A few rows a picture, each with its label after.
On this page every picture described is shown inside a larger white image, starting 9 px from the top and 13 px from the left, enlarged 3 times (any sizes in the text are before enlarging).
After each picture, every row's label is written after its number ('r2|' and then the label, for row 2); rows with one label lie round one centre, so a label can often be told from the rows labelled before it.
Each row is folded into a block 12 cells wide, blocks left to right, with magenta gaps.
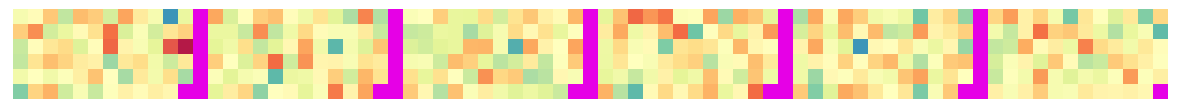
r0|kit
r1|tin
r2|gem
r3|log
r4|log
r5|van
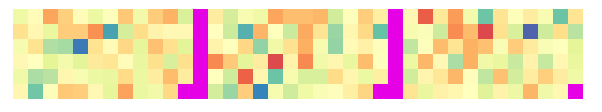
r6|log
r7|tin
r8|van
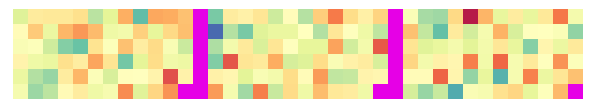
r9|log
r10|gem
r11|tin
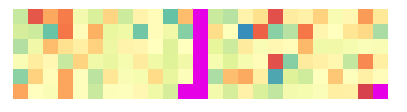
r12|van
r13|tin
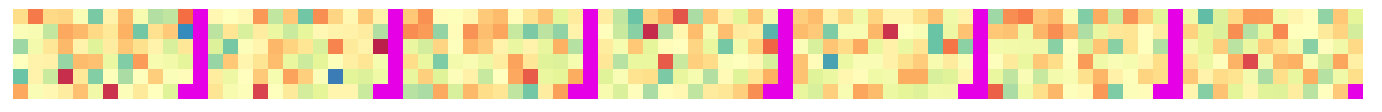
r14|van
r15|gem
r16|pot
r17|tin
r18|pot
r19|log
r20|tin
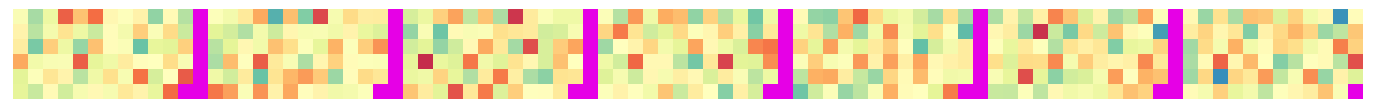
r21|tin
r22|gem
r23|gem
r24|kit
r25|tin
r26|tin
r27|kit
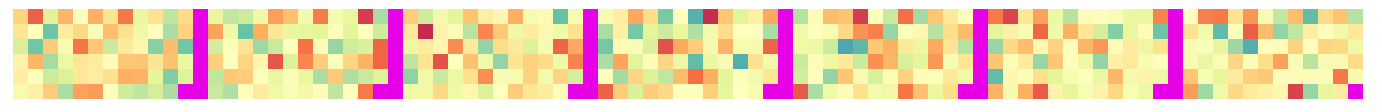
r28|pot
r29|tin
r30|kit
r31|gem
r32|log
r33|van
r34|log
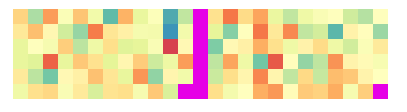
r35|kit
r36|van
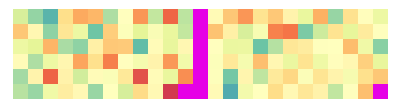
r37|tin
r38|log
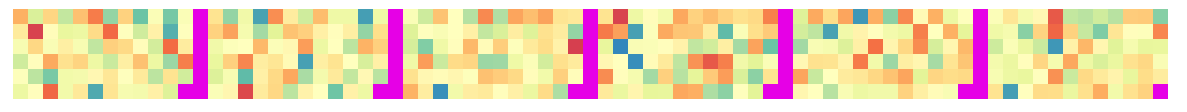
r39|kit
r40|kit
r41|gem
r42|pot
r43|gem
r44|log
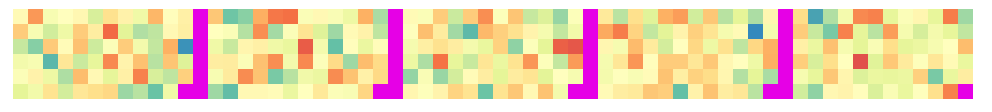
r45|pot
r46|tin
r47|kit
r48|kit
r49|tin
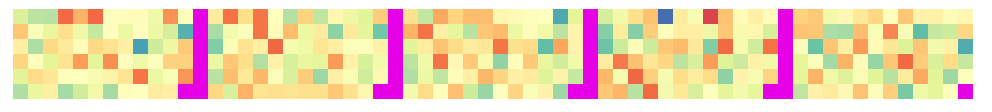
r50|tin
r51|van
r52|kit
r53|gem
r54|pot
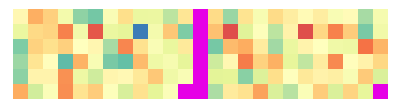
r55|van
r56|kit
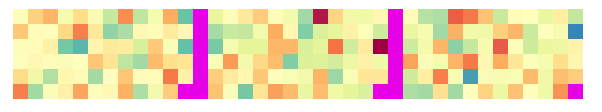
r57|log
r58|gem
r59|tin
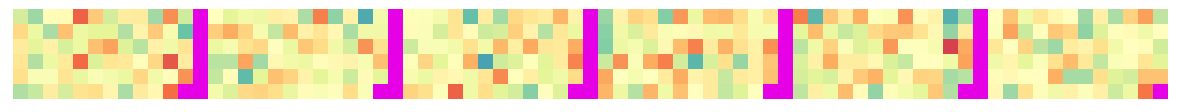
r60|tin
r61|kit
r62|gem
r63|gem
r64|kit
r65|log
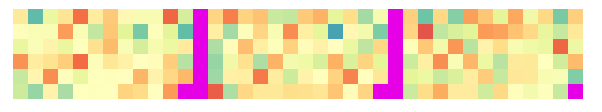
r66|tin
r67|van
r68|kit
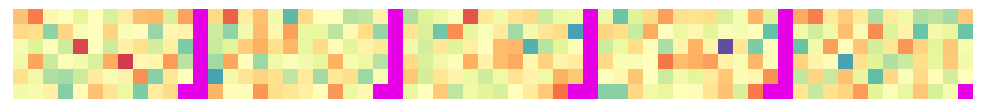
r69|pot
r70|van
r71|tin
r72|tin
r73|van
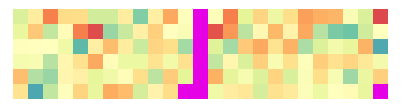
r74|log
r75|pot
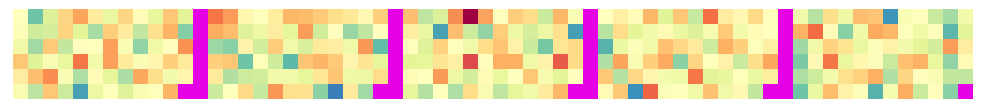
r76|tin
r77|pot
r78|tin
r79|gem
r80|kit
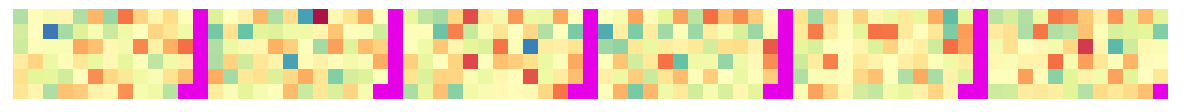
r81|gem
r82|gem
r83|tin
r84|gem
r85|kit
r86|tin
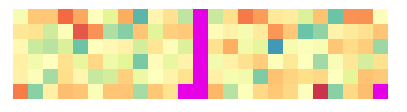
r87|log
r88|log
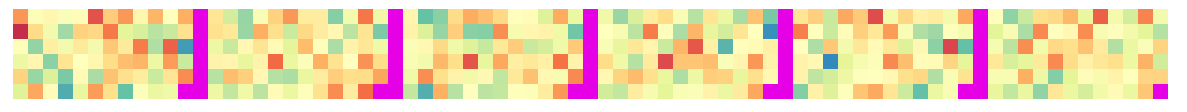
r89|pot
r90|tin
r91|tin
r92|tin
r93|pot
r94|tin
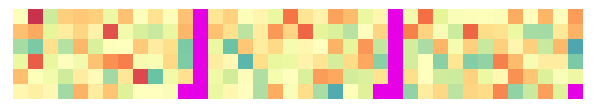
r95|pot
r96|pot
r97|pot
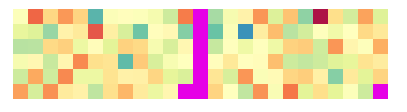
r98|van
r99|gem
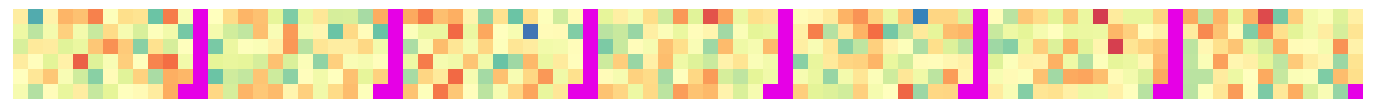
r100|tin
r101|van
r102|van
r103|gem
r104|log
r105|gem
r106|kit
